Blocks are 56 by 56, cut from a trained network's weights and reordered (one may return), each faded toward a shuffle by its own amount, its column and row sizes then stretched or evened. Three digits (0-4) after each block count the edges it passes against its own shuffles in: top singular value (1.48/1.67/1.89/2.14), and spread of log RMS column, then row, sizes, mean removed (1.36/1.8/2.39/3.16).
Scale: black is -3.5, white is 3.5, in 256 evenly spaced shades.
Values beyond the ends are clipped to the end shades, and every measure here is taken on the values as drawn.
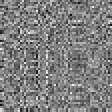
4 2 1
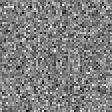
2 0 1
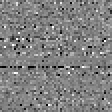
0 0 3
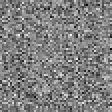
3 1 1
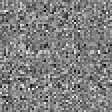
2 2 2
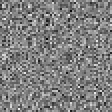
3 1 0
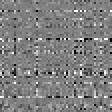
4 3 4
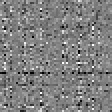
2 3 1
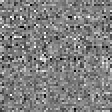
1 2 3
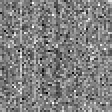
1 0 0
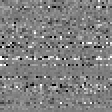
0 0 4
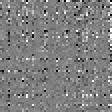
1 3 3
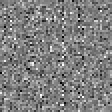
0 2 0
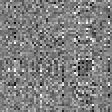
4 3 2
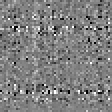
1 2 3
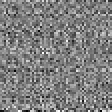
4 1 3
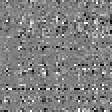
0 3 4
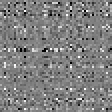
3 3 4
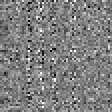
2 3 2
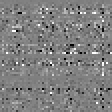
0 2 4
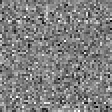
1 1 2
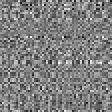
4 0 3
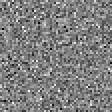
0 0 0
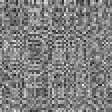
4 1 2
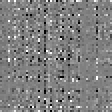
1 4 3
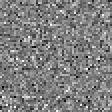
1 0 2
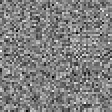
3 1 0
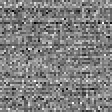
2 0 1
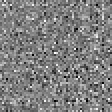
1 2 1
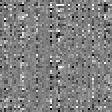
2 4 2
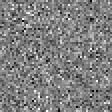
0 2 1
